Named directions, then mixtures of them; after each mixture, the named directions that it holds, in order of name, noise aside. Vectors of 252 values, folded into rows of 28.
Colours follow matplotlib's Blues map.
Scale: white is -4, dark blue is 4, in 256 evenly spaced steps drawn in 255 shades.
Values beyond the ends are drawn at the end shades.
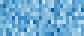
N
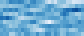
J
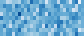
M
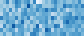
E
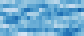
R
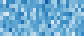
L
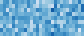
E, N.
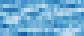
R.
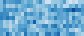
J, L, N.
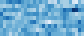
J, M.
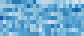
E, J.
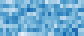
M, R.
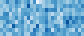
E.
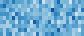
N.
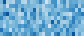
L.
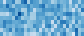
L, M.
